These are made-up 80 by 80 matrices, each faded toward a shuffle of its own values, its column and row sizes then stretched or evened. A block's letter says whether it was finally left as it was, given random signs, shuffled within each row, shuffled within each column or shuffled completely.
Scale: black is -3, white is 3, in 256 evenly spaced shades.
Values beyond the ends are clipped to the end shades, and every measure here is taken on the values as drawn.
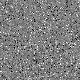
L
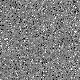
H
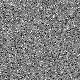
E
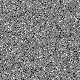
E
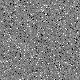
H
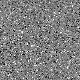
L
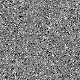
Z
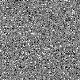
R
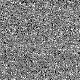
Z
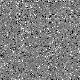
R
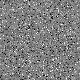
H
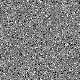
Z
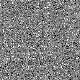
R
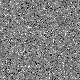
E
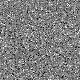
E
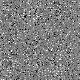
R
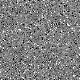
Z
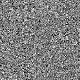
R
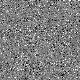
Z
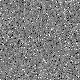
E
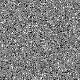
R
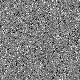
E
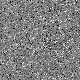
E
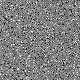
E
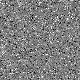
L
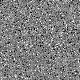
E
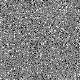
Z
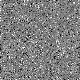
R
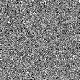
R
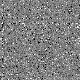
Z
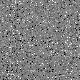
H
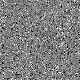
R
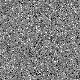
H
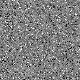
Z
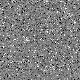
L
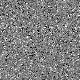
L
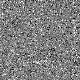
Z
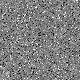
E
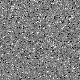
L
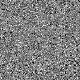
R
